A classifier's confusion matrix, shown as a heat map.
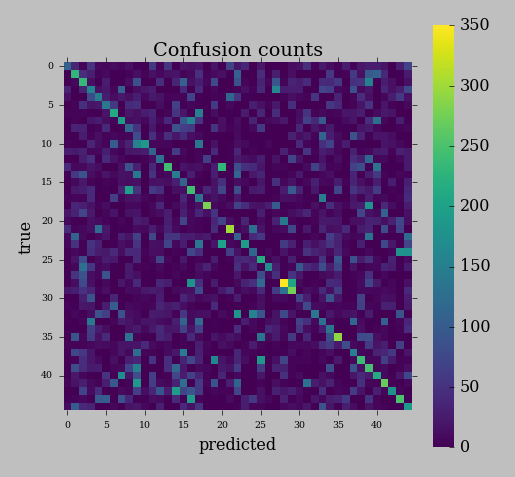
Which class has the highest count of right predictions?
28
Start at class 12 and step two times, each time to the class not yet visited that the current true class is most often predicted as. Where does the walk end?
9
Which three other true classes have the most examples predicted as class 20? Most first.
13, 23, 16
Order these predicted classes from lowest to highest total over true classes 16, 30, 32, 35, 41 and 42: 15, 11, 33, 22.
33, 11, 15, 22
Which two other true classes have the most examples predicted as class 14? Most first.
42, 39
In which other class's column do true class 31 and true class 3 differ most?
27
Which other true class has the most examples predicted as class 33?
17
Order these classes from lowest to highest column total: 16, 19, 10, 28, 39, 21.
10, 21, 19, 28, 16, 39
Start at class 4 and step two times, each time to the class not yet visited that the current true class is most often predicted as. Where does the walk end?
24
